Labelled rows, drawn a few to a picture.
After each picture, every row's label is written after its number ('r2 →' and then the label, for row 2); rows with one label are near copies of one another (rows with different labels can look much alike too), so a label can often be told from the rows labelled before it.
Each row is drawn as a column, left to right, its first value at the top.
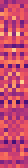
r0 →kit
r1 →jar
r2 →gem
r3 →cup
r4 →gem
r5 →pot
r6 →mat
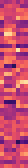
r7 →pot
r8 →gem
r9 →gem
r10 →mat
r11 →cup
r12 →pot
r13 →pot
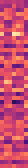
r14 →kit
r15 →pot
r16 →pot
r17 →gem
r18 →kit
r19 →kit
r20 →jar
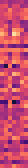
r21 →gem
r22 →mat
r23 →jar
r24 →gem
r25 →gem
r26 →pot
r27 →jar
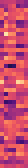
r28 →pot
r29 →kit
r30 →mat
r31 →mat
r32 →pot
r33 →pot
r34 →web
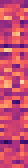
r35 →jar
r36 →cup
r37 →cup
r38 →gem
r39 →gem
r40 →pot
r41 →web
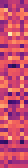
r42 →jar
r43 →web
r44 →kit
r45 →mat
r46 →kit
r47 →jar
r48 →kit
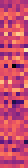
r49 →pot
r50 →kit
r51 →pot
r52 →mat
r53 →kit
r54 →gem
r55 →cup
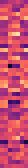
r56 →cup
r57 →cup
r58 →mat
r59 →kit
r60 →kit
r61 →pot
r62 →cup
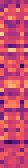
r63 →kit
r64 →web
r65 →cup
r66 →cup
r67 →web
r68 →mat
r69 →cup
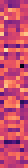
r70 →kit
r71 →cup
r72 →web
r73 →web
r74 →jar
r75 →mat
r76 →gem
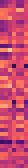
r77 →jar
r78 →jar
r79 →cup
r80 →mat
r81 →web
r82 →web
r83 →mat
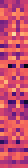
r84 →jar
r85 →pot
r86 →mat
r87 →kit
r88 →jar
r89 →kit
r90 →mat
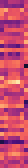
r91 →jar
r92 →web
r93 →pot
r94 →pot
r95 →pot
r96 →web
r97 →mat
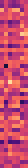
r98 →web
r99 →mat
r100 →pot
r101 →web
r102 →web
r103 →kit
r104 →gem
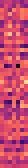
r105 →pot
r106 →mat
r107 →kit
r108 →web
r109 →mat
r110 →jar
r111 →pot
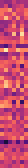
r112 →jar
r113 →cup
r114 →web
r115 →kit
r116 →cup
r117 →gem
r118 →jar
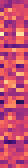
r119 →kit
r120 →pot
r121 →web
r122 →cup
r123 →gem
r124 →gem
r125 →pot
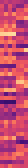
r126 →gem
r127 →kit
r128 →gem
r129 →kit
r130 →pot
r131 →pot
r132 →cup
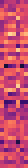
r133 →jar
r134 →mat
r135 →kit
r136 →kit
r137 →cup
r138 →mat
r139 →gem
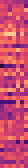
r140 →mat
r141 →gem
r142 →kit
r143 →gem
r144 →cup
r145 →gem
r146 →web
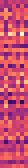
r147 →kit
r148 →jar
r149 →kit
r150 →gem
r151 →pot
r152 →gem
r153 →pot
